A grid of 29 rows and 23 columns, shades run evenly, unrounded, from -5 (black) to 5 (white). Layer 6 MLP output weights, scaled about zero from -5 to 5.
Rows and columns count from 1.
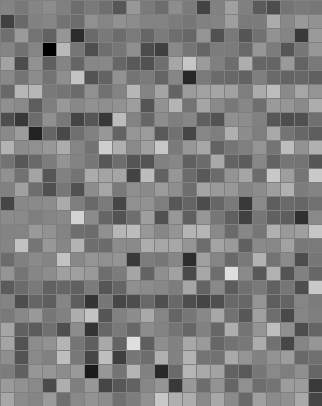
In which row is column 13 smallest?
28
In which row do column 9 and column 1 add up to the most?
11
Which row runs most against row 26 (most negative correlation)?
23
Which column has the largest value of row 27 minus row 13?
10
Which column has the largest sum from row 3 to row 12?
5
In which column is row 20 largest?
17
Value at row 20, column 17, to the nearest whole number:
4
